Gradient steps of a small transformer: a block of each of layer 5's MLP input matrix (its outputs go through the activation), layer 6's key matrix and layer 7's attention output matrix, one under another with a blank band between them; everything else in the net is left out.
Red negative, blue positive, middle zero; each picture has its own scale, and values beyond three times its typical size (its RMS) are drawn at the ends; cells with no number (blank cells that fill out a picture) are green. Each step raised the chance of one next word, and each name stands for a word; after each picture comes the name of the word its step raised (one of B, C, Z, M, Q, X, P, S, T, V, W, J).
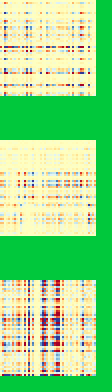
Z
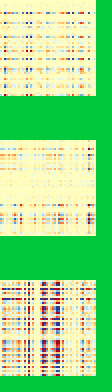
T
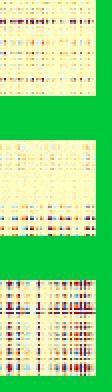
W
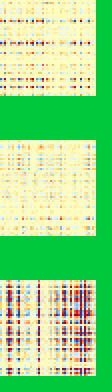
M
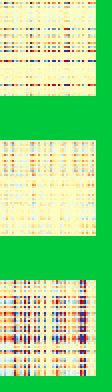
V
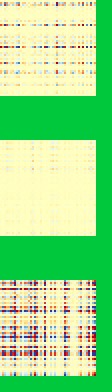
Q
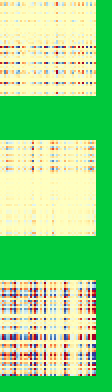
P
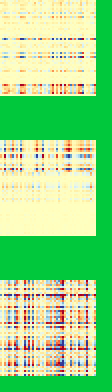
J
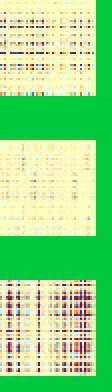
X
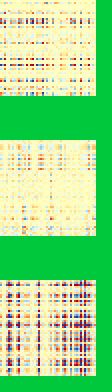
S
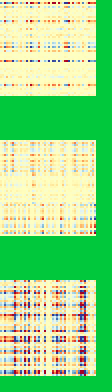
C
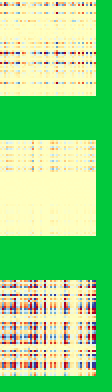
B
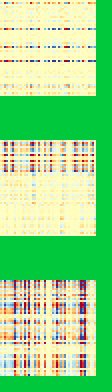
B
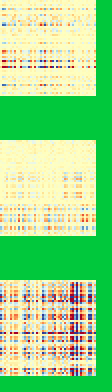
M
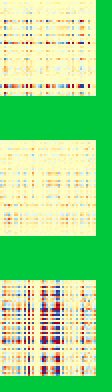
M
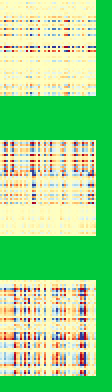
P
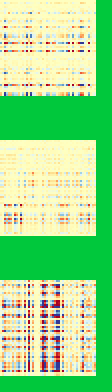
X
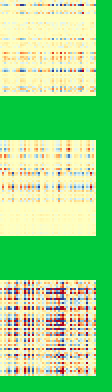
T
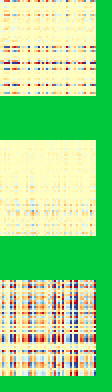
V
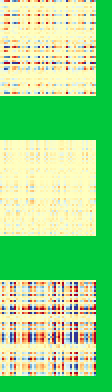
W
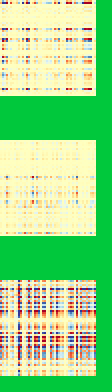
Q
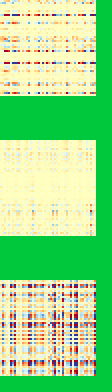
S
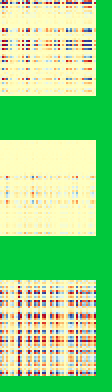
C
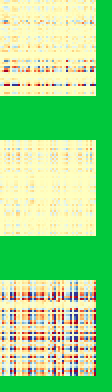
M
